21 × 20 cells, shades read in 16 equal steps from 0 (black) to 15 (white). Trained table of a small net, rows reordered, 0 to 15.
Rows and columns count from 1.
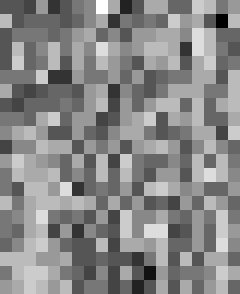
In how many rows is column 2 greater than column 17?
6
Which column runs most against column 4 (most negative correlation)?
15
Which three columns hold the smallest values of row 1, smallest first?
11, 5, 3
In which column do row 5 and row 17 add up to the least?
16
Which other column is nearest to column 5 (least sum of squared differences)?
2
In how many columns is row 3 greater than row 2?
13
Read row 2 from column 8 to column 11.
8 10 3 7
